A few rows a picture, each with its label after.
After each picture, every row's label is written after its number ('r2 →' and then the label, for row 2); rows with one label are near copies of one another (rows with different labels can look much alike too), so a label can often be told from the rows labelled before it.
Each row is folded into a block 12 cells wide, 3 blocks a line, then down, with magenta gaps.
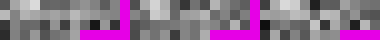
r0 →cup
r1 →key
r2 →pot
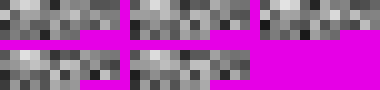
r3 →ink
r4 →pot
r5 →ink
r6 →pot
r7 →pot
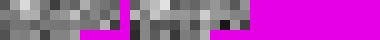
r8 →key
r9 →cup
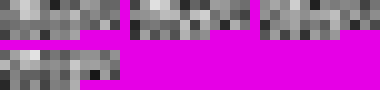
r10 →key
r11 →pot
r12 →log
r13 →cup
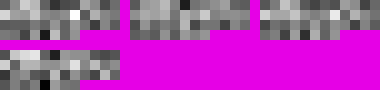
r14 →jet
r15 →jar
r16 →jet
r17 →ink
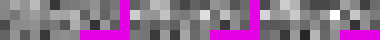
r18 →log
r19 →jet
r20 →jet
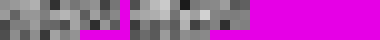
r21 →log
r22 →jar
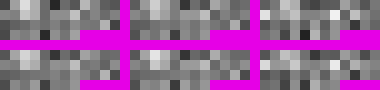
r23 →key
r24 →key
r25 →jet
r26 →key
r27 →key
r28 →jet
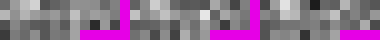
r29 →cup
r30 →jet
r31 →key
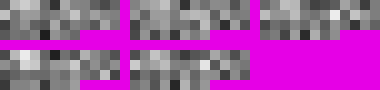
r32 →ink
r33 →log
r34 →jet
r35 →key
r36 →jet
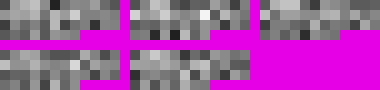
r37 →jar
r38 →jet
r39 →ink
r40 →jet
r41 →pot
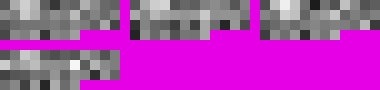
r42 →key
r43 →cup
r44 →key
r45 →jet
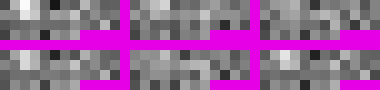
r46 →key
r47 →cup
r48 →log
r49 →key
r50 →log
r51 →key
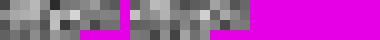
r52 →jar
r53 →jet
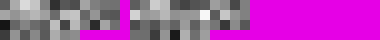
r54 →pot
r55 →jet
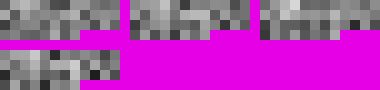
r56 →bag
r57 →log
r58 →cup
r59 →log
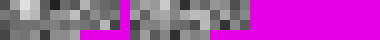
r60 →key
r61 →log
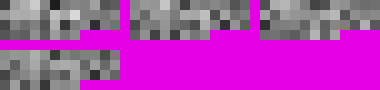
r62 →jar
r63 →log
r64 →bag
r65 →log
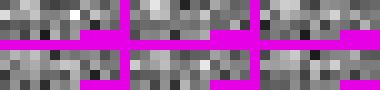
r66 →jet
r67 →key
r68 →ink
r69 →log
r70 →jet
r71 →jar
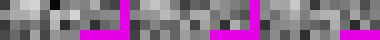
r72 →jar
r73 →pot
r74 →log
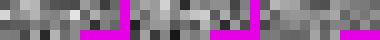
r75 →jet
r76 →log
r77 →bag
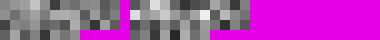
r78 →log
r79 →jet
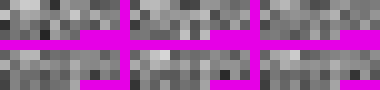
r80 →ink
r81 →bag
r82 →bag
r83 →cup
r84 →cup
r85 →cup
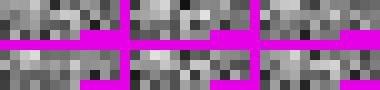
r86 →log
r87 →jar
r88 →ink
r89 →cup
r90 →pot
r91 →log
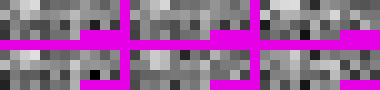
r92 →cup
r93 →cup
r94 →ink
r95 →cup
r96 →key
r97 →log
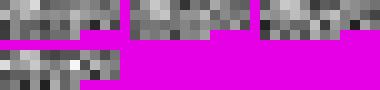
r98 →cup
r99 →key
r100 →pot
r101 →jet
